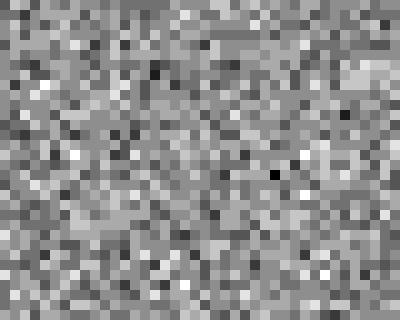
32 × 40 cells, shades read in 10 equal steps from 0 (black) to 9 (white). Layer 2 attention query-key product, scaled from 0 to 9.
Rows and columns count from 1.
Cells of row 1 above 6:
4
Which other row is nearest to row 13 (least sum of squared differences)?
19
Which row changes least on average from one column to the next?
6
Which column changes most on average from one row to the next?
31
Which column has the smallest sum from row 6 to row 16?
2
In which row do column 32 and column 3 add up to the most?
12
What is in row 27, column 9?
7
